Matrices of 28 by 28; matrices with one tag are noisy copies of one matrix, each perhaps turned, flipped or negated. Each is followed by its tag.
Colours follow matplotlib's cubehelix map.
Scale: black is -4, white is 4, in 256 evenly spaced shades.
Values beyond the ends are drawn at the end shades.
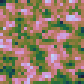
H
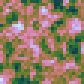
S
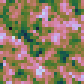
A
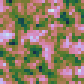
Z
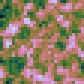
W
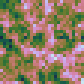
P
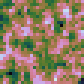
H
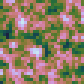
Z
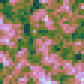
P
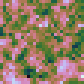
W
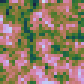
P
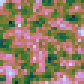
H
